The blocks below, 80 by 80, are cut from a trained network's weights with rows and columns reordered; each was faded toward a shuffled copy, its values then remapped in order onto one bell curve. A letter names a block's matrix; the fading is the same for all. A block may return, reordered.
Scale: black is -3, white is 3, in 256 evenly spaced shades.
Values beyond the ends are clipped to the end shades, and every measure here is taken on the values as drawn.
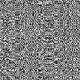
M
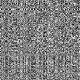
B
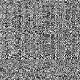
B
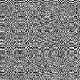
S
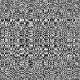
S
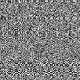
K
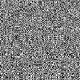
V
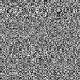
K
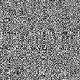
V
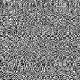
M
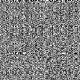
B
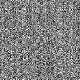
B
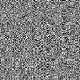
K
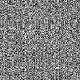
B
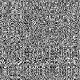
B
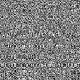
K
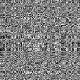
M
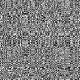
M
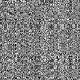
B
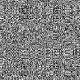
K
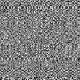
M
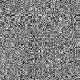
K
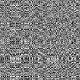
S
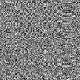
K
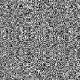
K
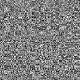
V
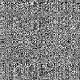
B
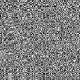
K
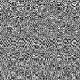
M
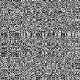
M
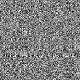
V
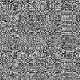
M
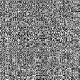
B
